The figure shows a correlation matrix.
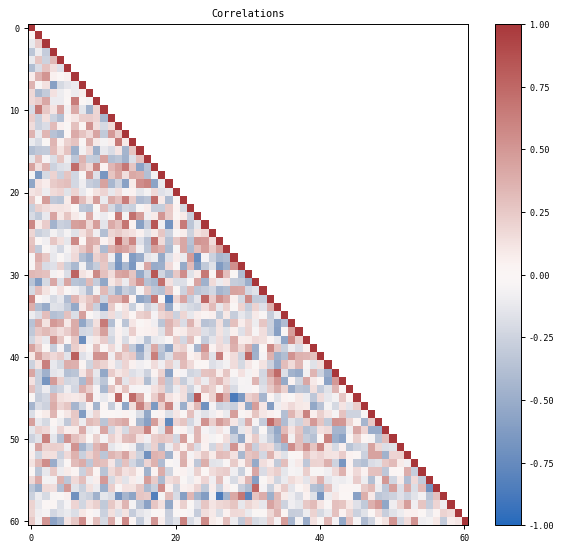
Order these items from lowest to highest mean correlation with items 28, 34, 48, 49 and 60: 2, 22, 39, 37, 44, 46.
46, 37, 22, 2, 44, 39
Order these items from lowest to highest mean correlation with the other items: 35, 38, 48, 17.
35, 38, 48, 17
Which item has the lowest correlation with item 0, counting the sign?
19
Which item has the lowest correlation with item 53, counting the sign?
43
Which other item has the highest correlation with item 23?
45
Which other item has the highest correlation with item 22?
28
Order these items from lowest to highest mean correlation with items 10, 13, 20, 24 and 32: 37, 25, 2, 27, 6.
25, 27, 37, 2, 6
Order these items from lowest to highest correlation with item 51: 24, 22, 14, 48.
14, 24, 48, 22
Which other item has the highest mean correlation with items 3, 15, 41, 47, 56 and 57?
31
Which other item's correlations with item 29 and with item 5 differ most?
50
